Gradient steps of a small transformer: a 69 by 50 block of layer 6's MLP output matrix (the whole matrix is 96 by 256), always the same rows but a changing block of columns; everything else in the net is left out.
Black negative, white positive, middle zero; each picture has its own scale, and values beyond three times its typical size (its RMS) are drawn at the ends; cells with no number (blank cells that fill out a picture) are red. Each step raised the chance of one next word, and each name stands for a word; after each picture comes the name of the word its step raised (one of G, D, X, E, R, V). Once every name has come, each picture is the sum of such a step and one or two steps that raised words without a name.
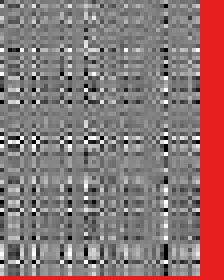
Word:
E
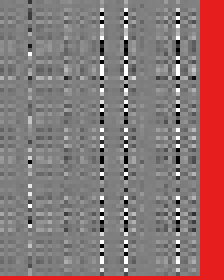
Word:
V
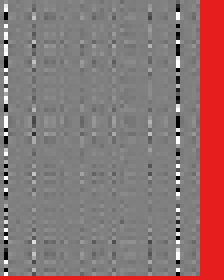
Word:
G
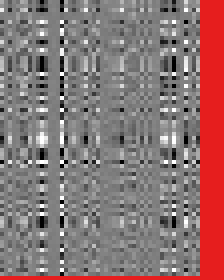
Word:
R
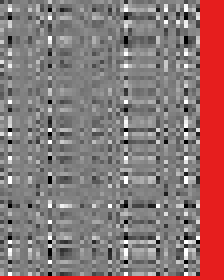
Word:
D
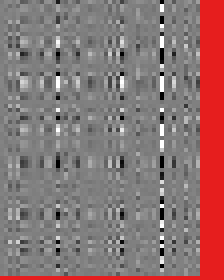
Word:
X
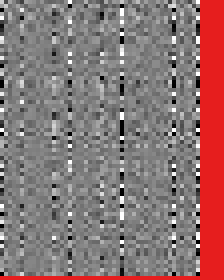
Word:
D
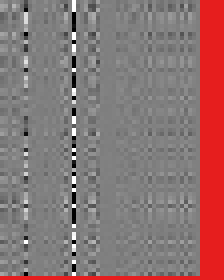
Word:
G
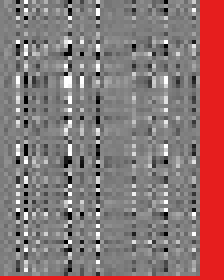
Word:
X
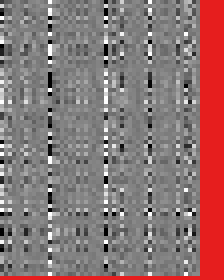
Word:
V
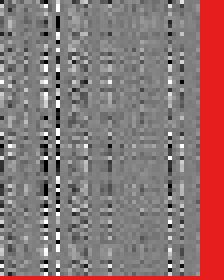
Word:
E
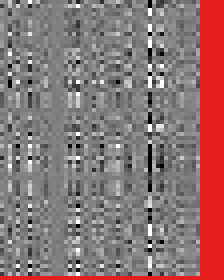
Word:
X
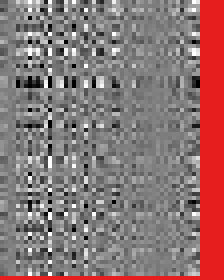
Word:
D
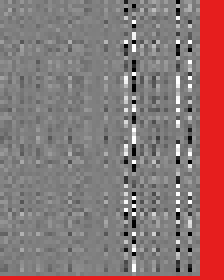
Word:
R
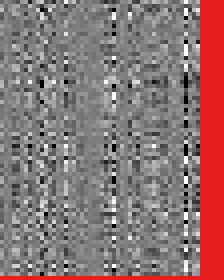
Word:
D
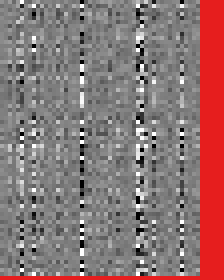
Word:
V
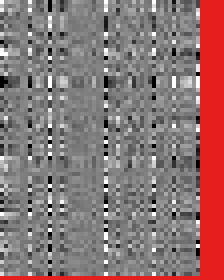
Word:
X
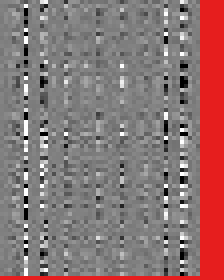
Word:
D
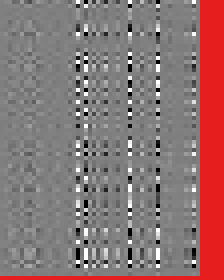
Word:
E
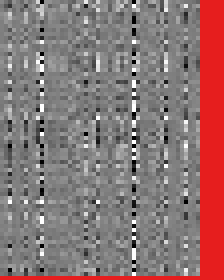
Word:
R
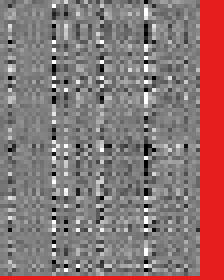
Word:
V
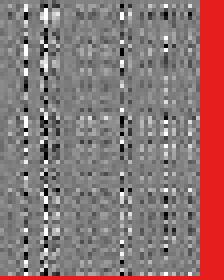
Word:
G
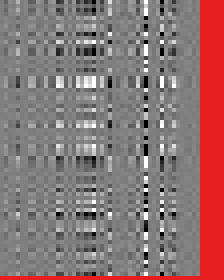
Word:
X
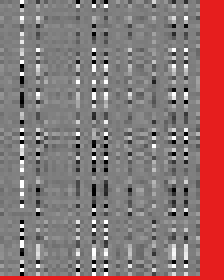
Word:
E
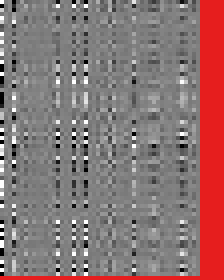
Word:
R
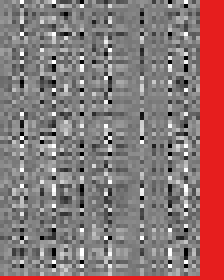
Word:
E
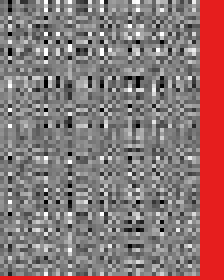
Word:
V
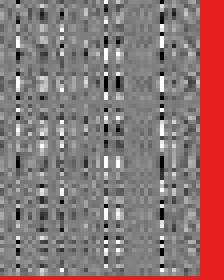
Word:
X
